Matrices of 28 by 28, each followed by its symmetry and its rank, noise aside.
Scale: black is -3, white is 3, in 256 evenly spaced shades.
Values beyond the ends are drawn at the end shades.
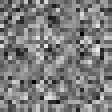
symmetric, rank six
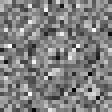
symmetric, rank eight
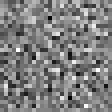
antisymmetric, rank eight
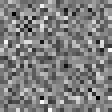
symmetric, rank eight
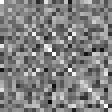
symmetric, rank four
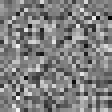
antisymmetric, rank eight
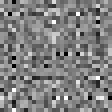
no symmetry, rank four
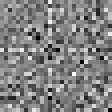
symmetric, rank eight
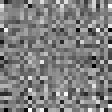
antisymmetric, rank six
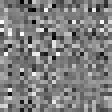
antisymmetric, rank six
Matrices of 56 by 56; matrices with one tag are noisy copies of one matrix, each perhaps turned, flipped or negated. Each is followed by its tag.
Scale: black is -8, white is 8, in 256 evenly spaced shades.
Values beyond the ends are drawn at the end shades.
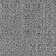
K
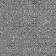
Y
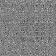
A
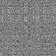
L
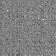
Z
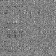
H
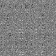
Y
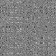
L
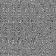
A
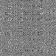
A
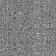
L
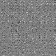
Z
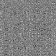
Y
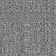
K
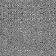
A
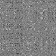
L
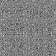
Y
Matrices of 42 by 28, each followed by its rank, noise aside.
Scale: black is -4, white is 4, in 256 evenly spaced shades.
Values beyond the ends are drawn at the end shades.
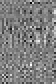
four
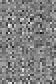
five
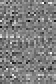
five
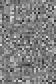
seven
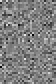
six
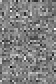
six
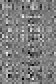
four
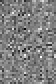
seven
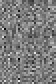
five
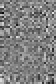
five
